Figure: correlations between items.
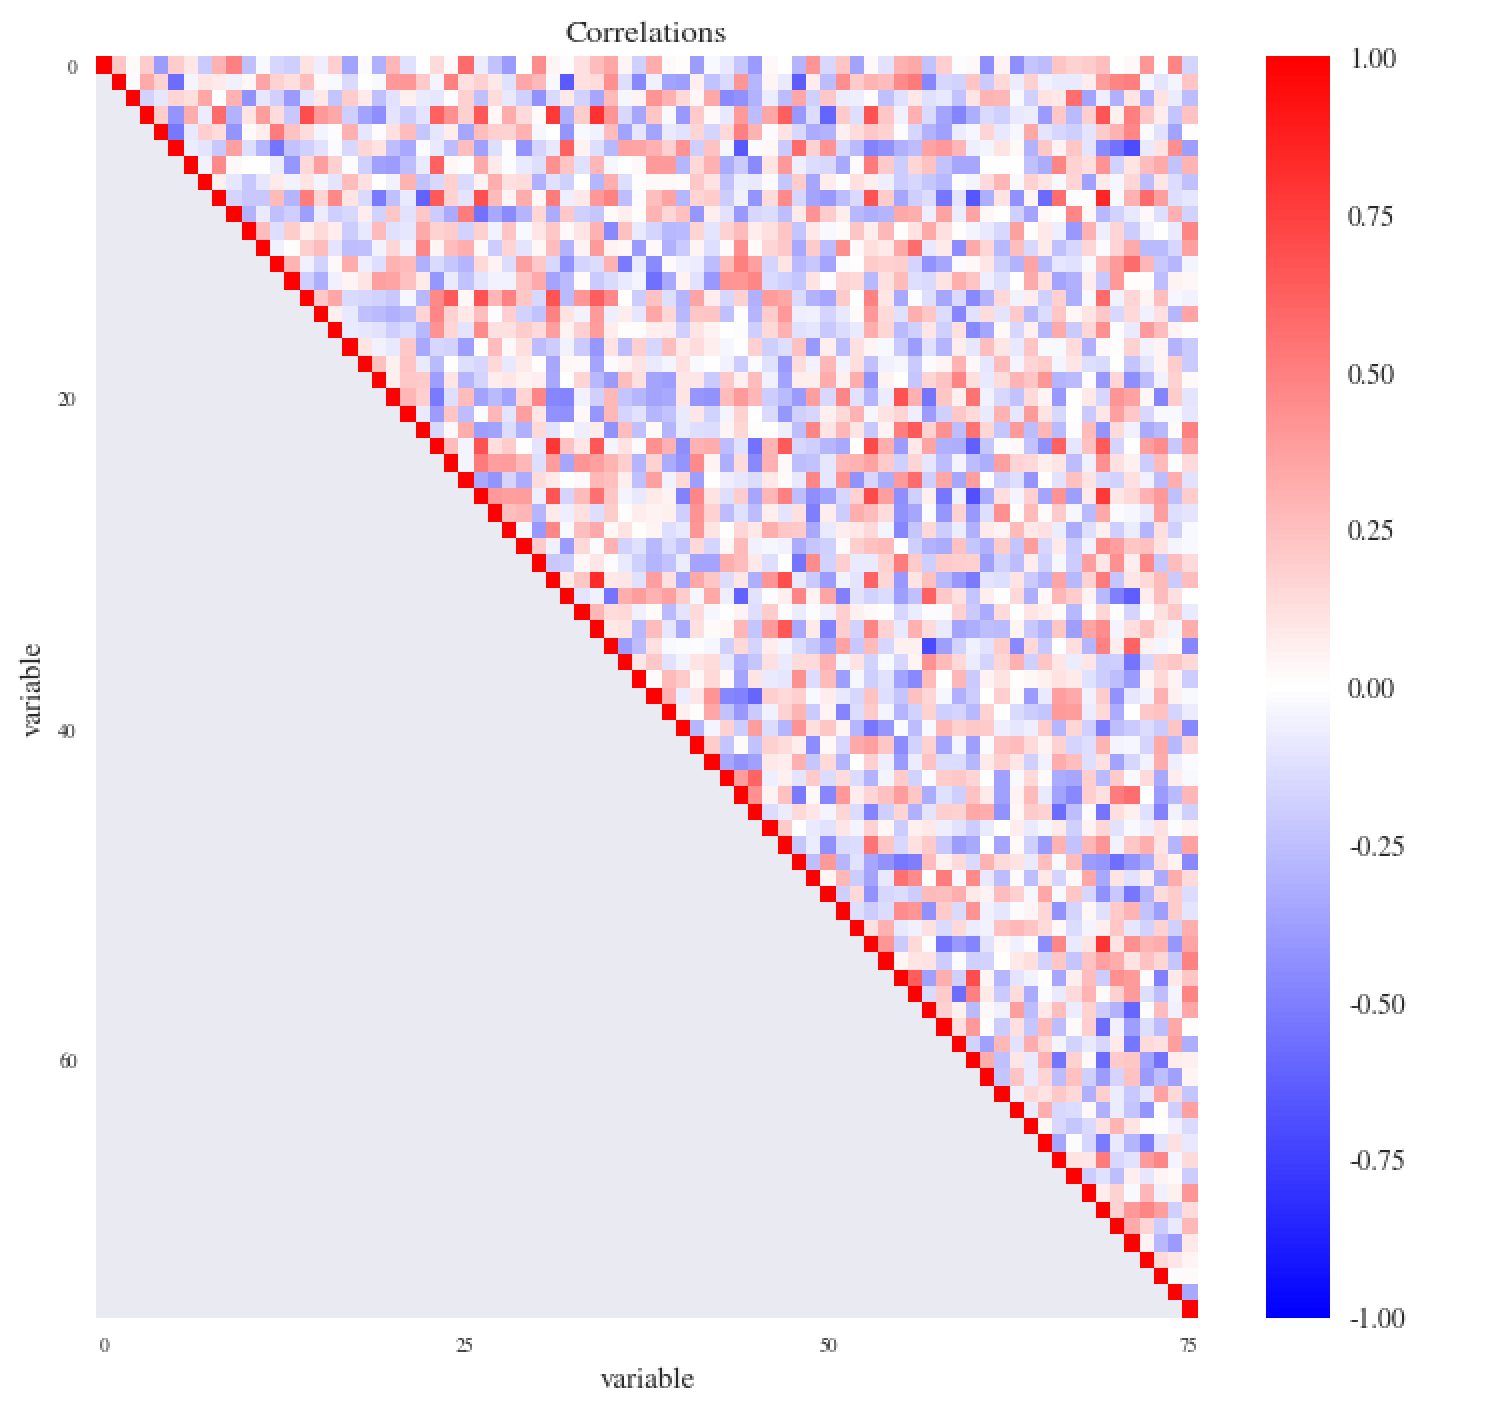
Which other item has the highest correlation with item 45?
43
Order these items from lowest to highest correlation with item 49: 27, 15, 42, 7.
27, 7, 42, 15
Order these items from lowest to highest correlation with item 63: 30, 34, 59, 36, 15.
30, 59, 34, 15, 36
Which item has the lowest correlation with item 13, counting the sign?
38
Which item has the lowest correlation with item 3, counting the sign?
50
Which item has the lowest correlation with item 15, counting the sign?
59
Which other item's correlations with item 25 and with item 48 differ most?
56
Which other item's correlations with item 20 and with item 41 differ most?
55
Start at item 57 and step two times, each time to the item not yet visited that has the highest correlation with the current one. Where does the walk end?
5
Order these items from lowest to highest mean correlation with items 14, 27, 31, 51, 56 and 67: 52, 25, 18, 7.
18, 52, 7, 25
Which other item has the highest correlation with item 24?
14
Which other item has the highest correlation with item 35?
71
